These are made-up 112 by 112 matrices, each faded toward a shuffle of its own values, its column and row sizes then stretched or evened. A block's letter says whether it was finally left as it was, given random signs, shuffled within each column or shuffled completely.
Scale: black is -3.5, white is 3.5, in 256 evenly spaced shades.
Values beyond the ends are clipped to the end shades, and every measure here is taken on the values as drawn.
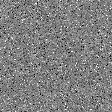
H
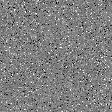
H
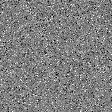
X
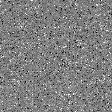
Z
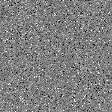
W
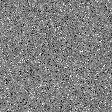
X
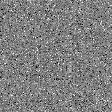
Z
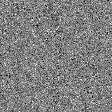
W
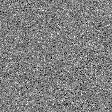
W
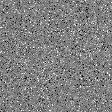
W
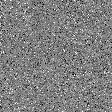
H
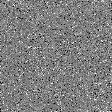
W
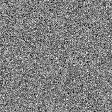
H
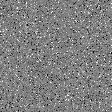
H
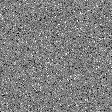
X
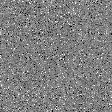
Z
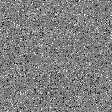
Z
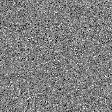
W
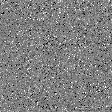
W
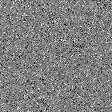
X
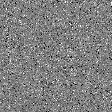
W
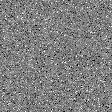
X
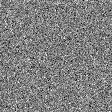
X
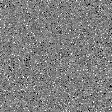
Z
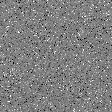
X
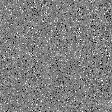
H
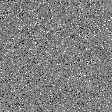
W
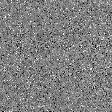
Z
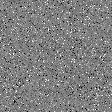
X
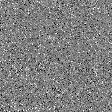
W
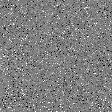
W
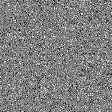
Z
